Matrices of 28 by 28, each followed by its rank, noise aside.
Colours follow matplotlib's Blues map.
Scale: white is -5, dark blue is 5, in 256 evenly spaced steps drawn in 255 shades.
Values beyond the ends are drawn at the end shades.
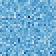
six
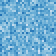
seven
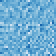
five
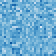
five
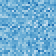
five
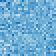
seven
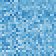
six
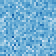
eight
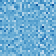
six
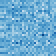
five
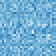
four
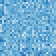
eight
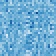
six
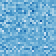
seven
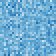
six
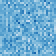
seven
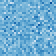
eight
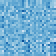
five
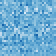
seven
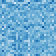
five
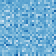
six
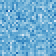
eight
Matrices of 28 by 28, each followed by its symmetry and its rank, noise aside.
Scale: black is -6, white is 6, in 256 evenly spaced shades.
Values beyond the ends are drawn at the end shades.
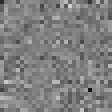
no symmetry, rank six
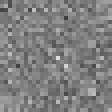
symmetric, rank five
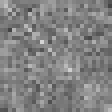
symmetric, rank six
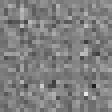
antisymmetric, rank six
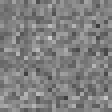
no symmetry, rank five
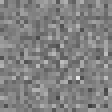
symmetric, rank five
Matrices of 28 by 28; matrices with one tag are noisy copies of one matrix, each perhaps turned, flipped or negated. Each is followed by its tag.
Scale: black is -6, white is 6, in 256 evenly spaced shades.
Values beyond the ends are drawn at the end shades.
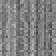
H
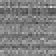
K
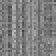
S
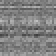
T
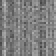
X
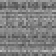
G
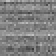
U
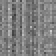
S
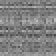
T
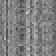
T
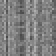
T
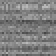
U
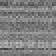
K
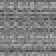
G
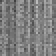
H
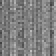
X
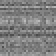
T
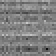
U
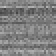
K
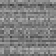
G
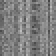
T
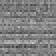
S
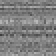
T
